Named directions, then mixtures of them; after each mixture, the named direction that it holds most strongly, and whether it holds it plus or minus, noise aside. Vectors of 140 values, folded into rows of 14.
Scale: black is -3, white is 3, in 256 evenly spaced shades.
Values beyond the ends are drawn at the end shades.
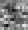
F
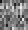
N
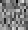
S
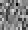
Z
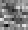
F, plus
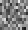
Z, plus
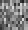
N, plus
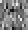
N, minus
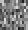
S, minus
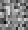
F, minus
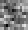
F, plus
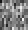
N, plus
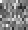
N, minus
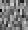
S, minus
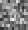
F, minus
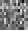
S, minus
